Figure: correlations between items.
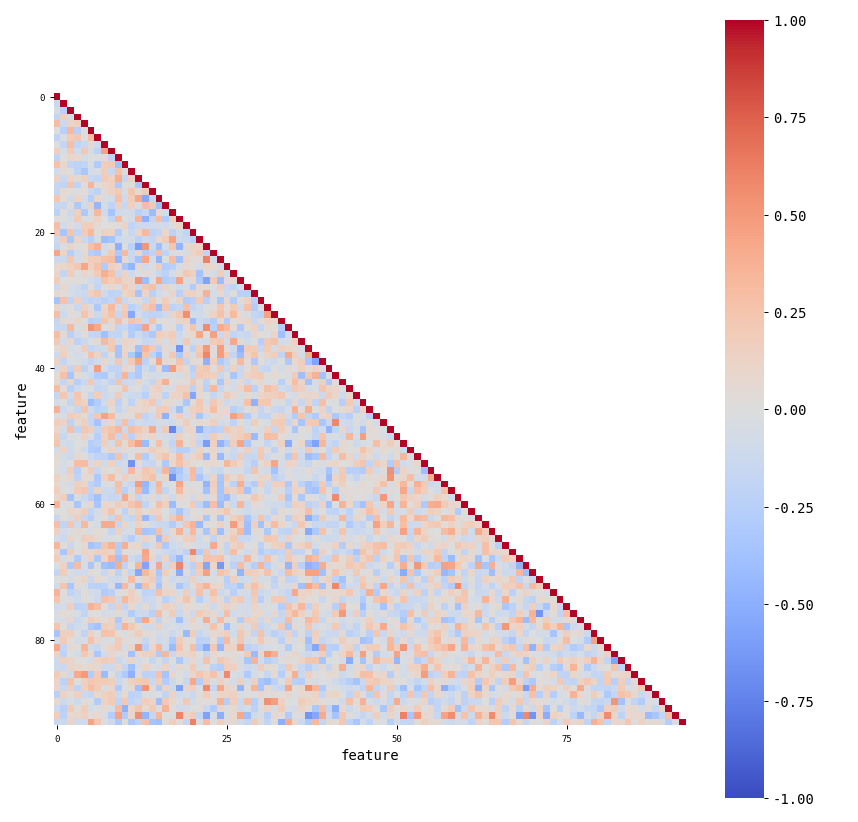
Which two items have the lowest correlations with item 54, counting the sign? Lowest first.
11, 55
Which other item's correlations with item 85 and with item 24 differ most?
69
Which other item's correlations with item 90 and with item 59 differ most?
41
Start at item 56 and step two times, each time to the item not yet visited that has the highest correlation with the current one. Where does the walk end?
55
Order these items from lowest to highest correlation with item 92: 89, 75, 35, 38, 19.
19, 89, 35, 75, 38
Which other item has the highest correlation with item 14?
49
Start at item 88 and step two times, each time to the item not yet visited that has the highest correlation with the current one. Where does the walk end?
42
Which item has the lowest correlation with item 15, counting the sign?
13
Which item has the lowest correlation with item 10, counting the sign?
90
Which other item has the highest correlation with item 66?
78
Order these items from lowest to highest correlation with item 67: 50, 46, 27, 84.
27, 46, 50, 84
